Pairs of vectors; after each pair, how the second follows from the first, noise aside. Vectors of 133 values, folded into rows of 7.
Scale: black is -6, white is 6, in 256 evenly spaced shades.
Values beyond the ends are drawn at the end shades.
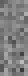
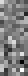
negated, scaled up.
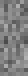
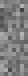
reversed, negated.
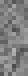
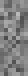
wrapped around.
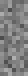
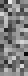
wrapped around, scaled up.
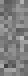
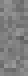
negated, shrunk.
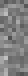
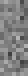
reversed, negated.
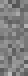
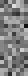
negated, scaled up.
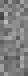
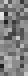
negated, scaled up.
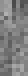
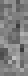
wrapped around.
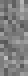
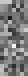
wrapped around, scaled up.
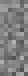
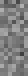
wrapped around.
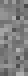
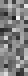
negated, scaled up.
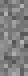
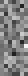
negated, scaled up.
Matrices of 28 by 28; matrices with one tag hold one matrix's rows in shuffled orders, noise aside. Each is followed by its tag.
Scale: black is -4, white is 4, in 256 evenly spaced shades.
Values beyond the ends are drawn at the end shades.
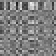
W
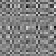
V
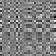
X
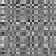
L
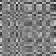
X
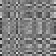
X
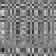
L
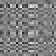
W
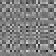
V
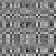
V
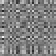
L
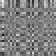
L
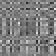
V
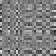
X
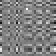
X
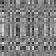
L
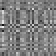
L
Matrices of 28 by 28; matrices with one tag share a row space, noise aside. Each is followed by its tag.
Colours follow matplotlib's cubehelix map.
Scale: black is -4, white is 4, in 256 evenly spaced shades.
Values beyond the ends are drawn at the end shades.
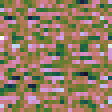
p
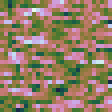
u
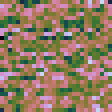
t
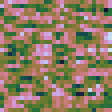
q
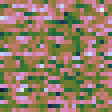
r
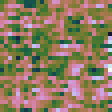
u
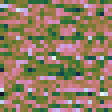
r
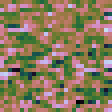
q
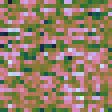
t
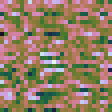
p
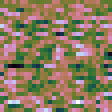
q
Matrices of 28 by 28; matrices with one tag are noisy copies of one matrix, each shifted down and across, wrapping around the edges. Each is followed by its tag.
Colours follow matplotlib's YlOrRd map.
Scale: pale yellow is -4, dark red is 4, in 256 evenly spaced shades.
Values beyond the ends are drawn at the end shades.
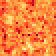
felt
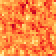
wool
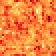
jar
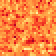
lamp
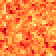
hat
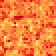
lamp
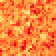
hat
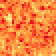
jar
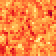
wool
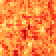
wool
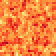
lamp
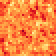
wool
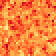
hat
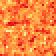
lamp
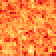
jar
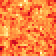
felt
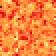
hat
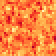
wool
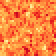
wool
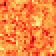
felt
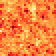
jar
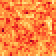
jar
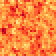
wool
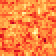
jar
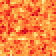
lamp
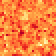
felt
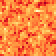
lamp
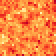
felt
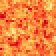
felt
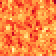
wool
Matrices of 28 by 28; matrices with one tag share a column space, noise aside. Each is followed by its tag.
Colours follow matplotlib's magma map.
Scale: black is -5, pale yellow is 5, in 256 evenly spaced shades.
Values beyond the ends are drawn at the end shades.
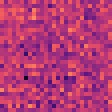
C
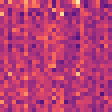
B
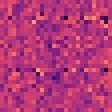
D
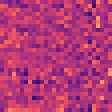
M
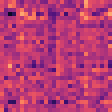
B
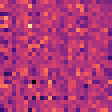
M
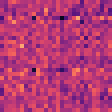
D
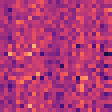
C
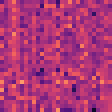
M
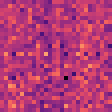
C
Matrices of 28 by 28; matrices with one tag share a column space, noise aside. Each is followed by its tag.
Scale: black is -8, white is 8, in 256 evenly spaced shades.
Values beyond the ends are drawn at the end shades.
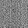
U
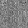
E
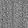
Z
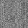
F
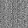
F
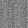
Z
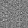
Z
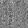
E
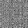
U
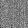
U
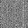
U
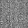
F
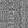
E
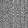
Z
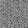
U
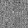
E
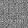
F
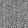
U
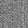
Z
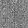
E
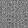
Z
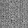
F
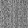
E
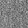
E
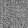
U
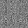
F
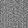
Z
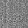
F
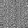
U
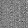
Z
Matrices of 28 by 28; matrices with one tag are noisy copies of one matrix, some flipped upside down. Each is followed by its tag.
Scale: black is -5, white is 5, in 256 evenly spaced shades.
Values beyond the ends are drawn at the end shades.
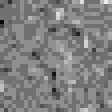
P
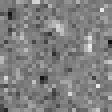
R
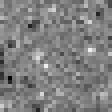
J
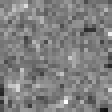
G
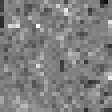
G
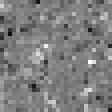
J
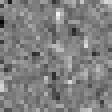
P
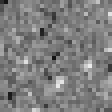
R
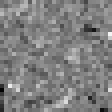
G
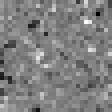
J
